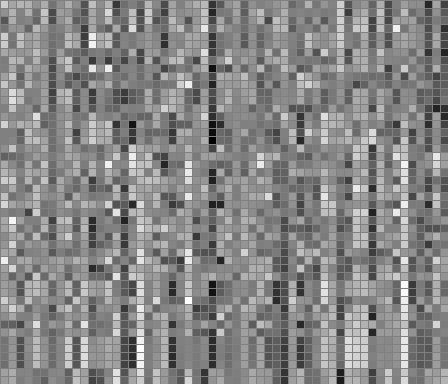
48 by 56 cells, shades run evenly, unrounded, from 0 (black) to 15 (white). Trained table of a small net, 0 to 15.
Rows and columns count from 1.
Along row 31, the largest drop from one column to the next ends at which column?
47
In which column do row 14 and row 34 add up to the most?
2
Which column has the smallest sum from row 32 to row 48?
36
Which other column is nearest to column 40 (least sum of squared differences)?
13
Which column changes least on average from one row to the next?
30
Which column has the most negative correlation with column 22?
41
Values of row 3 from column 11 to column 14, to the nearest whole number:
6 10 8 11
